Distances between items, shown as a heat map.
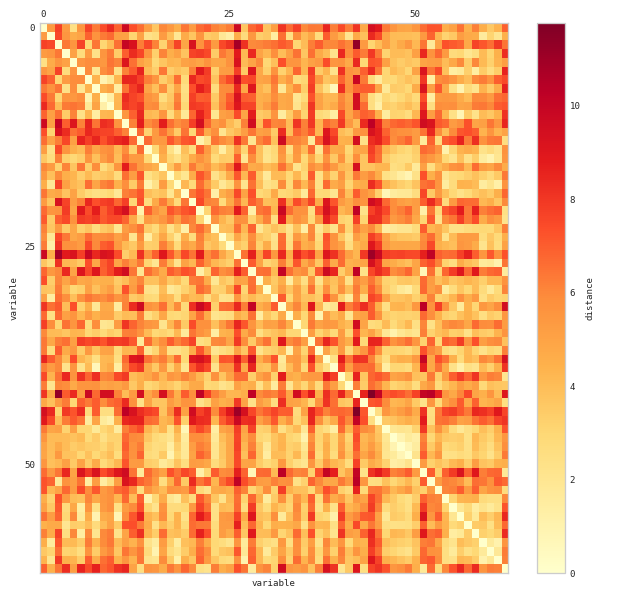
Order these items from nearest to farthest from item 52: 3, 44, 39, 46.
44, 46, 39, 3
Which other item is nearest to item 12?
24
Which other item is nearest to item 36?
13
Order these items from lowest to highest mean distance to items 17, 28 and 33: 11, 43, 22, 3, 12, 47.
47, 43, 22, 12, 3, 11
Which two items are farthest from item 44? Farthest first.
42, 26
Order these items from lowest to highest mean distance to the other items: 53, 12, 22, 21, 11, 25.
25, 53, 22, 12, 21, 11
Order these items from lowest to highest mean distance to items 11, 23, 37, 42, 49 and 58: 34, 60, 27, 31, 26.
60, 27, 31, 26, 34
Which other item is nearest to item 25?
1
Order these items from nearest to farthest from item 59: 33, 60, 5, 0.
60, 33, 5, 0
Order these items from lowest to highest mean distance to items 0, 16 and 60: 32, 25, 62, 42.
25, 62, 32, 42
